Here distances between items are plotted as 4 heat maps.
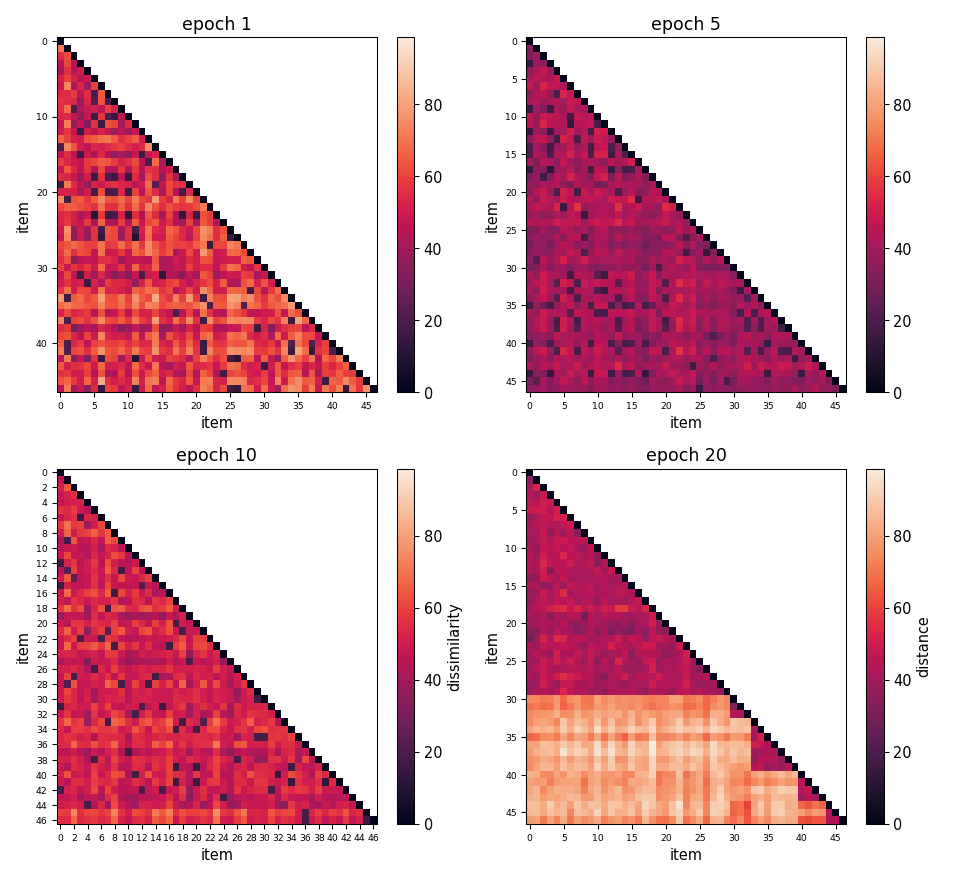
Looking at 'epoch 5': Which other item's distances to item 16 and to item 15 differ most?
21
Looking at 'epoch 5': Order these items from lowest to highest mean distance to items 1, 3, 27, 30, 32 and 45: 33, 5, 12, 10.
12, 33, 10, 5
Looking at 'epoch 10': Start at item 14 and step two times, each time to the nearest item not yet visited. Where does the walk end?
2
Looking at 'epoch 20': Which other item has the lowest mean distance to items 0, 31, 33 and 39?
35
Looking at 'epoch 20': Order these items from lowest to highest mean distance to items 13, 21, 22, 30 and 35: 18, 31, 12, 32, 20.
20, 12, 18, 31, 32
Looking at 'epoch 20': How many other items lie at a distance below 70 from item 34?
6
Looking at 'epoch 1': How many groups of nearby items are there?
15
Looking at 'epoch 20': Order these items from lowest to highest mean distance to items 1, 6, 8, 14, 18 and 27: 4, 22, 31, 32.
22, 4, 31, 32
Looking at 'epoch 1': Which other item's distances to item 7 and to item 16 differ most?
13
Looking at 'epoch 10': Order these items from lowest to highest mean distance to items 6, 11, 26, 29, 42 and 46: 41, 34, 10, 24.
10, 24, 41, 34
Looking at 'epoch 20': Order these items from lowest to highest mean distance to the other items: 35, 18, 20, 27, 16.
20, 16, 27, 18, 35
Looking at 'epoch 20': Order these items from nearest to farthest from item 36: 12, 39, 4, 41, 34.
39, 34, 41, 4, 12
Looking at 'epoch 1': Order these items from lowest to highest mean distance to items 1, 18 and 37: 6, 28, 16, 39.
16, 39, 28, 6
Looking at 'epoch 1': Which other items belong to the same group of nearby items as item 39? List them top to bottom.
45
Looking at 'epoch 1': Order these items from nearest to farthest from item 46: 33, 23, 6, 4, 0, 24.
6, 4, 0, 23, 24, 33
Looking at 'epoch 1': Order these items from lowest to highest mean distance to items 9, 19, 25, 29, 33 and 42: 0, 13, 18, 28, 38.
38, 0, 18, 28, 13
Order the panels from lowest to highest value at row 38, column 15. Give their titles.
epoch 1, epoch 5, epoch 10, epoch 20
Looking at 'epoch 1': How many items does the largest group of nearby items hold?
7
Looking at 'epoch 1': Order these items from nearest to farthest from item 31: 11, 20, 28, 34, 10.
10, 20, 11, 28, 34
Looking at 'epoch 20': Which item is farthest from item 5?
37
